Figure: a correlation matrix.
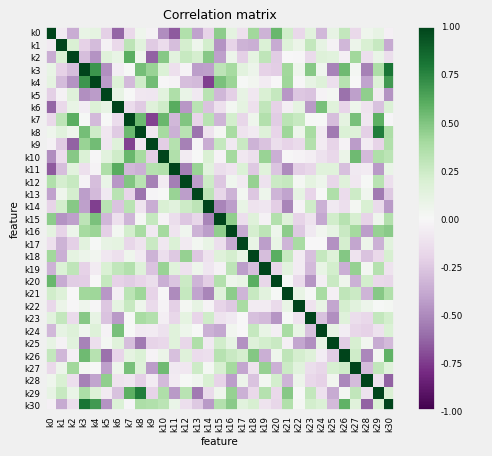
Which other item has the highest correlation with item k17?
k22
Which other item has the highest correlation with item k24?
k6
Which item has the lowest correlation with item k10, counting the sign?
k0
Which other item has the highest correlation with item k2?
k7
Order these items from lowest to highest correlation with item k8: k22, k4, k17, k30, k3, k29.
k17, k22, k4, k30, k3, k29
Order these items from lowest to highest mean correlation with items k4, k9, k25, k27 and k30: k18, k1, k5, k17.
k5, k1, k17, k18
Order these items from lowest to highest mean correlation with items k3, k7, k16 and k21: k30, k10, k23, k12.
k23, k12, k10, k30
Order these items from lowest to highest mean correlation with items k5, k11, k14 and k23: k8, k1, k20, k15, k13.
k15, k20, k8, k1, k13
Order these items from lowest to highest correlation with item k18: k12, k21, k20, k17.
k17, k21, k12, k20
